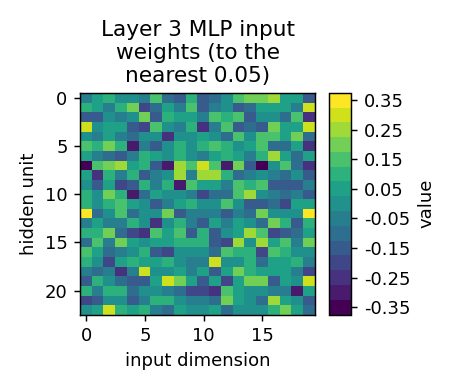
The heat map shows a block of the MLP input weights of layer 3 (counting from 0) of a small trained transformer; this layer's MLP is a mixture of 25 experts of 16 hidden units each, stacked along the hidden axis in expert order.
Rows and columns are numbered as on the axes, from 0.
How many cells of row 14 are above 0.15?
2
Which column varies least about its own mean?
9
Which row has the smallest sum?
20
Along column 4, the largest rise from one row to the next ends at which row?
11
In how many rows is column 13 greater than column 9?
14
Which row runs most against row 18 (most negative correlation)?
1
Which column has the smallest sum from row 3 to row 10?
4
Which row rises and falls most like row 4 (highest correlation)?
0
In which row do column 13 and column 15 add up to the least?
3
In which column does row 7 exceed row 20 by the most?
10
